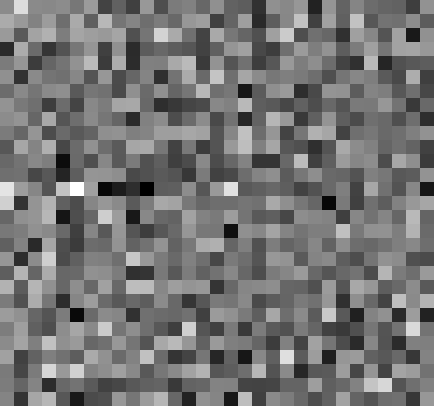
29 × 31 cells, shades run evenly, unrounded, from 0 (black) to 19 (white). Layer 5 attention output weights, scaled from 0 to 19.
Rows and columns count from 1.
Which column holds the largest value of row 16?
8
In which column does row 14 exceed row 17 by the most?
17
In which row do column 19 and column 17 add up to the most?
14
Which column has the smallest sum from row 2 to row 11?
19
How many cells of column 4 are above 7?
21
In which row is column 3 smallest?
18
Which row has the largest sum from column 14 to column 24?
10
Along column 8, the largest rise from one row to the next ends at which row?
15
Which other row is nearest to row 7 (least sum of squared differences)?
9
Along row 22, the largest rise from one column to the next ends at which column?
29
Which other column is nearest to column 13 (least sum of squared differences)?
12
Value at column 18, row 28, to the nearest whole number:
5
